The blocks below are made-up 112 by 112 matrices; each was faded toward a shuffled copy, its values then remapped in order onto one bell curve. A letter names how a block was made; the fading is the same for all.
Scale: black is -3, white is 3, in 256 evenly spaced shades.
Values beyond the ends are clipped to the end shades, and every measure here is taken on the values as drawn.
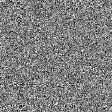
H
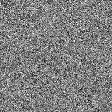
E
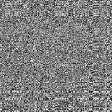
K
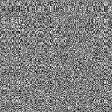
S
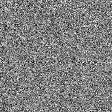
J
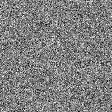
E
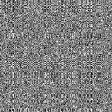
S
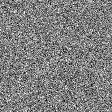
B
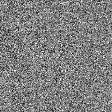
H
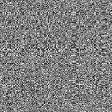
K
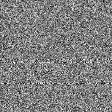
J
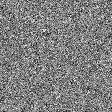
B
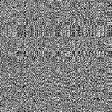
S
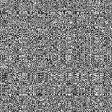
K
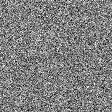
B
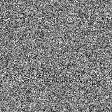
J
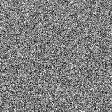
E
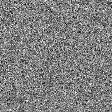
J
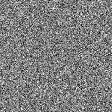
E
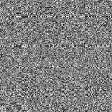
K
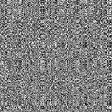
S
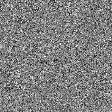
H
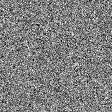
B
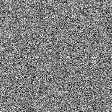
J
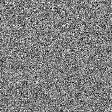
J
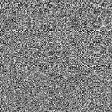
K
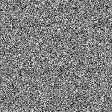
E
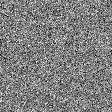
B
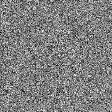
H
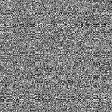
K
